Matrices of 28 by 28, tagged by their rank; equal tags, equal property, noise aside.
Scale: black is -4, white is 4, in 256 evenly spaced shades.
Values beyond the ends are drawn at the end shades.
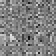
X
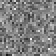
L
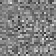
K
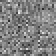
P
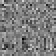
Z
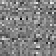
Z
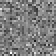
L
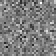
L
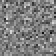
P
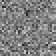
L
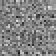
P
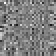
Z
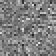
L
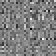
X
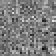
X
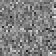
L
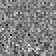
L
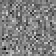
L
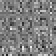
X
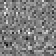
P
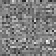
K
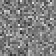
P
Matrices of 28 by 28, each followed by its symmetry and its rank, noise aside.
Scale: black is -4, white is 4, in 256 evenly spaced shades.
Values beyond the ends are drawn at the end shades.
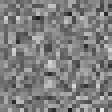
no symmetry, rank five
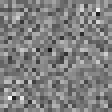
symmetric, rank seven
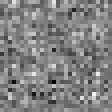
no symmetry, rank five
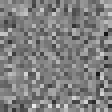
antisymmetric, rank six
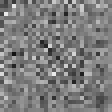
symmetric, rank five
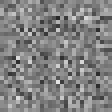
no symmetry, rank seven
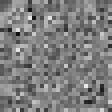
symmetric, rank seven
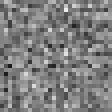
antisymmetric, rank six
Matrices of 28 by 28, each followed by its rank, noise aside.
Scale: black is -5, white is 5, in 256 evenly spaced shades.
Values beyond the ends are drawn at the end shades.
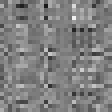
three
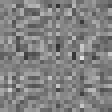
three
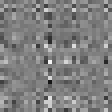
two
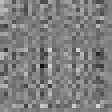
three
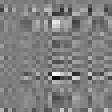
two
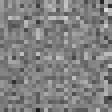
five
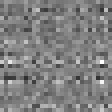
three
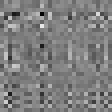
two
